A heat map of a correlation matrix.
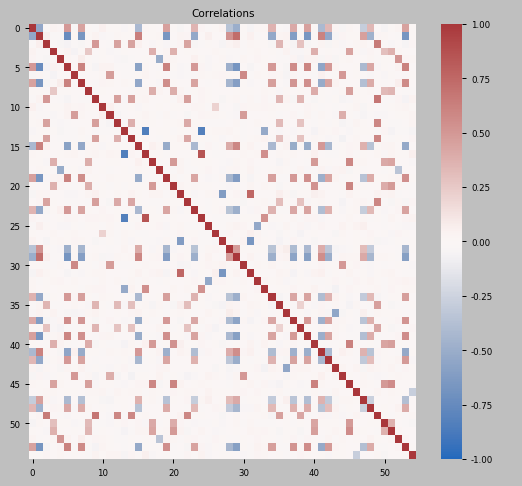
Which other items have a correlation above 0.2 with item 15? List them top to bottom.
1, 28, 29, 41, 47
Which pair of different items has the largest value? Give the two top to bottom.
16, 24
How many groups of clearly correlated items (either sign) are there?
11
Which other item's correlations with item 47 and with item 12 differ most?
49
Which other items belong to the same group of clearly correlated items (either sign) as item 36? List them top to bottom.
43
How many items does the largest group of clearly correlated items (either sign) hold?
17
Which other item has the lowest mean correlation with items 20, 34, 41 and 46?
54
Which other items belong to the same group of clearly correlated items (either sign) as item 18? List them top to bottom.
4, 52
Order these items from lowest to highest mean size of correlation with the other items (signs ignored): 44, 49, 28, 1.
44, 49, 28, 1
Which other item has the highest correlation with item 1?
29
